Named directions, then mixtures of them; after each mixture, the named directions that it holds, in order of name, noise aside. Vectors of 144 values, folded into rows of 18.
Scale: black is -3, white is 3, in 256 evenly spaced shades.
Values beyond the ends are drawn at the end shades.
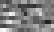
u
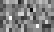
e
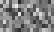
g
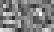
g, u.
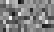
e, g, u.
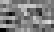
u.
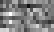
e, u.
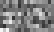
e, g, u.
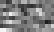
u.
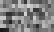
e, u.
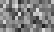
g.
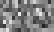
e, g, u.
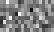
e, g.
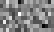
e, g.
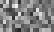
g.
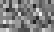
g, u.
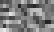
u.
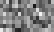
g, u.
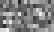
e, g, u.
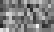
e, u.
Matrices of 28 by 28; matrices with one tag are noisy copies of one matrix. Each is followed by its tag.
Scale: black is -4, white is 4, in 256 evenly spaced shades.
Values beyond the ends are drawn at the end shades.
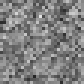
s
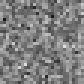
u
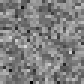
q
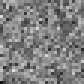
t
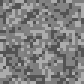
s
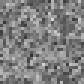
t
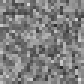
u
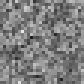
s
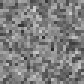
t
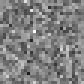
u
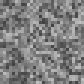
q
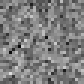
t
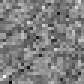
s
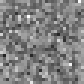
u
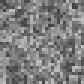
q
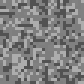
t
